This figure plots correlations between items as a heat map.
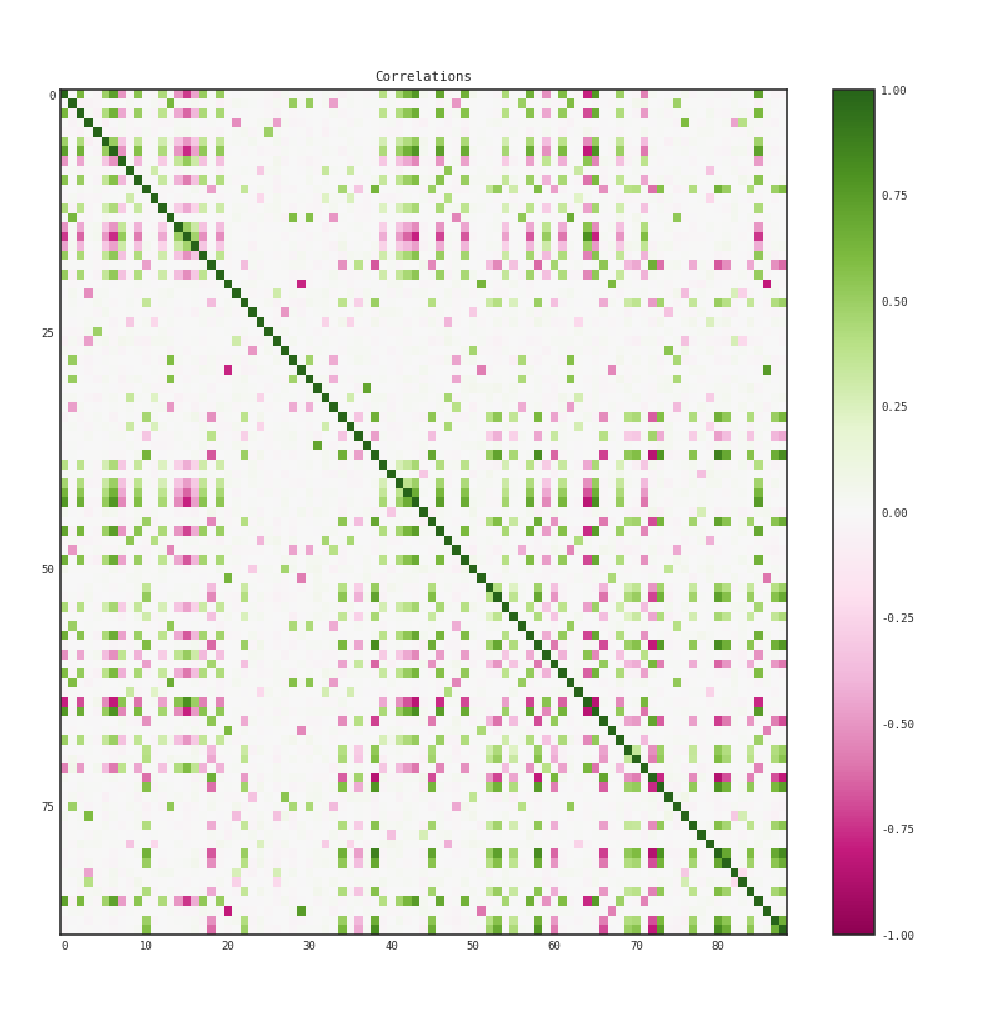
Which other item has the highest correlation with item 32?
47
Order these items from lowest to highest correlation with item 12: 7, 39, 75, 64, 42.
64, 7, 75, 39, 42
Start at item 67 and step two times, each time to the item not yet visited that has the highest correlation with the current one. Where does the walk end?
51
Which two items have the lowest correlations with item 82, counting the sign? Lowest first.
3, 76
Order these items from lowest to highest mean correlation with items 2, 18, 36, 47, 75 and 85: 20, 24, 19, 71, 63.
71, 24, 20, 63, 19
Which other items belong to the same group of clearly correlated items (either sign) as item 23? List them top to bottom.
27, 50, 74
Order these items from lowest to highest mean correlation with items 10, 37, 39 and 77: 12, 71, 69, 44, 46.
71, 44, 12, 46, 69
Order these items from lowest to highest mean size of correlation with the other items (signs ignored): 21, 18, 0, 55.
21, 55, 18, 0
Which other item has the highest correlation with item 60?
72
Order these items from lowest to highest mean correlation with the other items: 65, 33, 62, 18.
18, 33, 62, 65
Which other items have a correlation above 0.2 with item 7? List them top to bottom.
14, 15, 16, 59, 64, 71
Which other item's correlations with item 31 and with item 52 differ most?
37
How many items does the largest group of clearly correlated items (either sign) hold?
27
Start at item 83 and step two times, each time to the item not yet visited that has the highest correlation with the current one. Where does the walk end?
76
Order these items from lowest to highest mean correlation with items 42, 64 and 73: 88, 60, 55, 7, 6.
60, 6, 7, 55, 88
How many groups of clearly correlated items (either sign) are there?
10
